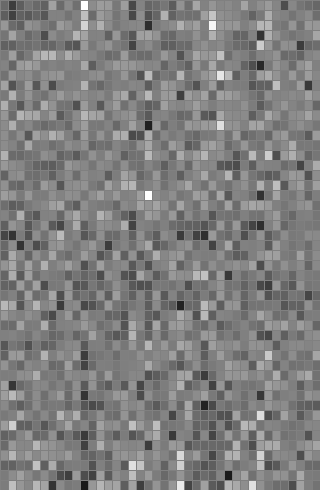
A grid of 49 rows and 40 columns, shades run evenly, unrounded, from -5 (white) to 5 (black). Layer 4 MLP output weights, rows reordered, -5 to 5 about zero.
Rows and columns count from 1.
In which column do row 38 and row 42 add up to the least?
33
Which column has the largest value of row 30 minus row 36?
34
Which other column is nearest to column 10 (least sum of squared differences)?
40
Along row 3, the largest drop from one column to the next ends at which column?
27
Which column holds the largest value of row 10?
23
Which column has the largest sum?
12
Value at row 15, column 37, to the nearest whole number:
-2
